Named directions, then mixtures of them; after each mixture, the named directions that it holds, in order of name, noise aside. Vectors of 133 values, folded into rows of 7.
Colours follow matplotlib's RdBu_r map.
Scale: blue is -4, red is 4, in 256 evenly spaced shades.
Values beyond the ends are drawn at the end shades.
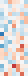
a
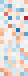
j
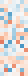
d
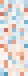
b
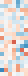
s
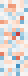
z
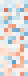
a, b, j.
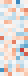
s.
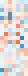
d, s, z.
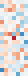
s, z.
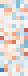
s.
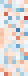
j.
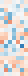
d.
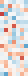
b.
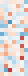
a, b, d.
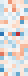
a, z.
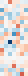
a, d, z.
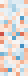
a, d, z.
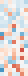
a, b, s.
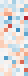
b, j.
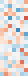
j.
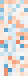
b, d.
